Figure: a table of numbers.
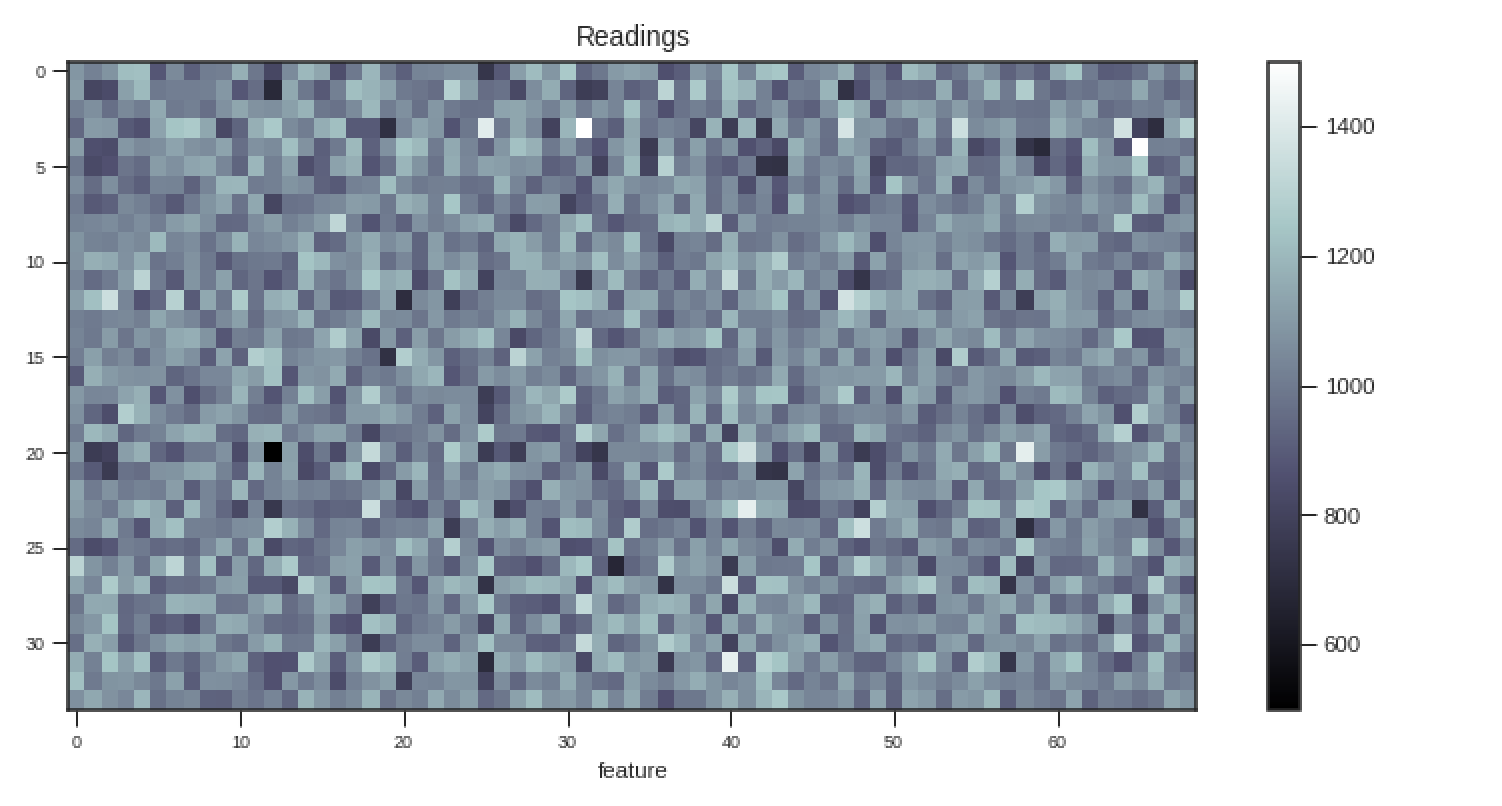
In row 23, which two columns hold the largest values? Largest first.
41, 18
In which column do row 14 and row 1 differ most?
31
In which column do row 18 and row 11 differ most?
56
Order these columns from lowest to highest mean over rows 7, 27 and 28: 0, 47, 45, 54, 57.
47, 57, 54, 0, 45
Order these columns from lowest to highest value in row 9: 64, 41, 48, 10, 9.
64, 41, 9, 48, 10
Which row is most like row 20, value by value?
1
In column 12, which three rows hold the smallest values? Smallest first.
20, 1, 23
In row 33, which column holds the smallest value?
36
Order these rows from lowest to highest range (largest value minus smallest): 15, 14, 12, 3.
14, 15, 12, 3
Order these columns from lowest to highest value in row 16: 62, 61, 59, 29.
62, 29, 61, 59
